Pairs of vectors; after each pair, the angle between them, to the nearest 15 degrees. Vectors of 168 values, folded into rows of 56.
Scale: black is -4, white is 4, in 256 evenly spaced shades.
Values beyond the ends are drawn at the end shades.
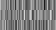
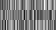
150 degrees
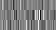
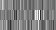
30 degrees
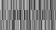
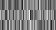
105 degrees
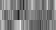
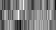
165 degrees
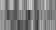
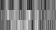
165 degrees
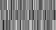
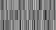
45 degrees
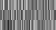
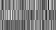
75 degrees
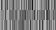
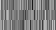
30 degrees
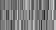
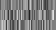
75 degrees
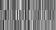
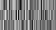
165 degrees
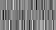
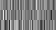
135 degrees
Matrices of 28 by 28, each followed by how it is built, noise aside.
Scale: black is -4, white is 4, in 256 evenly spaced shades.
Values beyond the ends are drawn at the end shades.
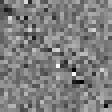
banded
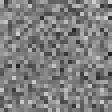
noise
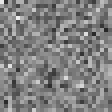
noise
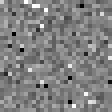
sparse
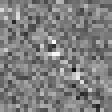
banded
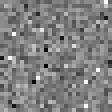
sparse
